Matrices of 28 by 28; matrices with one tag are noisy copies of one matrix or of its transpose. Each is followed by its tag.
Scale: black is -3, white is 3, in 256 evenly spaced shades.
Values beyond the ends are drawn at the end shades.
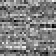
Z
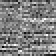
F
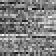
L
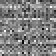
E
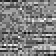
F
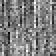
L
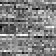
L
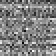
E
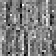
Z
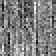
L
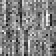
Z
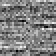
Z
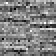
Z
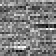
Z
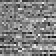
F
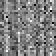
E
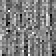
Z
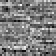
Z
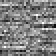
Z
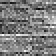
L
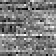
L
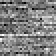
L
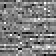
F
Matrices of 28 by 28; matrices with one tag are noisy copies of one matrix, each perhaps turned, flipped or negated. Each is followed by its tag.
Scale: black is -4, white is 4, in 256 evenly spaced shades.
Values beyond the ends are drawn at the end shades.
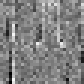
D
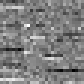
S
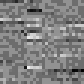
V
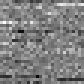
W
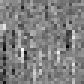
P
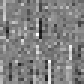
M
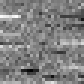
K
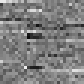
V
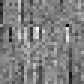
V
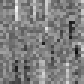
K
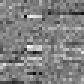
V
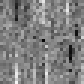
K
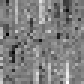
K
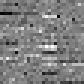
V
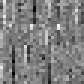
S
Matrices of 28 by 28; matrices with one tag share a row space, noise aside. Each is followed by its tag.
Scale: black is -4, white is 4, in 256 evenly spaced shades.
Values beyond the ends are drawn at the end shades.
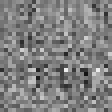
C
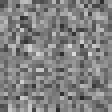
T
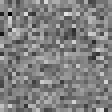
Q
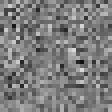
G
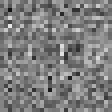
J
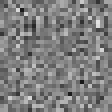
T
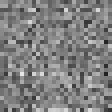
C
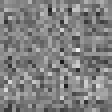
J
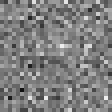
C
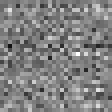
J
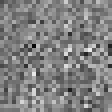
C
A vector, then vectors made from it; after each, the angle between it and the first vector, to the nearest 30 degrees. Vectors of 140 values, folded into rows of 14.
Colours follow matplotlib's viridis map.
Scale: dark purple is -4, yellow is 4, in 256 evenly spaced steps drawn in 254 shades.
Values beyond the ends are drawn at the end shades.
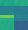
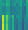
60 degrees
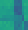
60 degrees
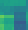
30 degrees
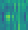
90 degrees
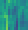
60 degrees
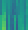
90 degrees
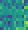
120 degrees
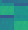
150 degrees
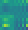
60 degrees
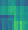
150 degrees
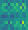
120 degrees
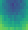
90 degrees
